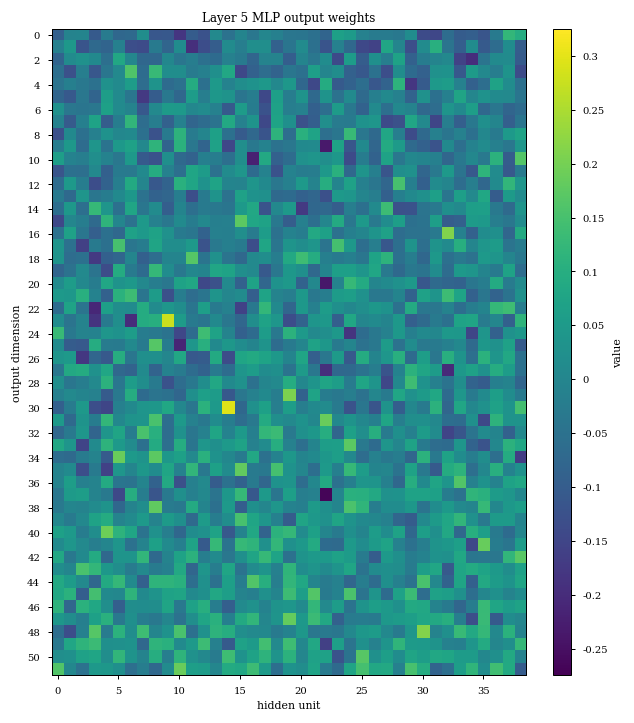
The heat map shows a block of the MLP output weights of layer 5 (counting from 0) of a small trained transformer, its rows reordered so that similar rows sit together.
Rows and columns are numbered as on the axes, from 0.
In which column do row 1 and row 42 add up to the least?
26
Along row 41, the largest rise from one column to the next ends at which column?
35
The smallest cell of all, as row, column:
37, 22
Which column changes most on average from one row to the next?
8
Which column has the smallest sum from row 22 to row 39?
3
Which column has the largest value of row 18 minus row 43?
11
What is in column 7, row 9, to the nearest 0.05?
0
